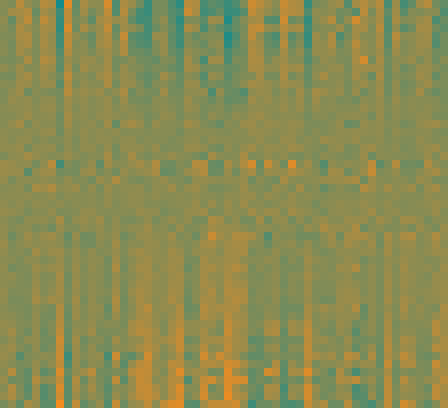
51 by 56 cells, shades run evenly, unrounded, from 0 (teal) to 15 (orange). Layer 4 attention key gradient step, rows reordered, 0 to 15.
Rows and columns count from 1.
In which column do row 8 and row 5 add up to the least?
29
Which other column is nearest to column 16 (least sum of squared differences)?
3
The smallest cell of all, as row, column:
1, 8
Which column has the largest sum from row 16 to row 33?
31
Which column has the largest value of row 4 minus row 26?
9
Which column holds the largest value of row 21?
37
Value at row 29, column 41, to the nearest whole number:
10
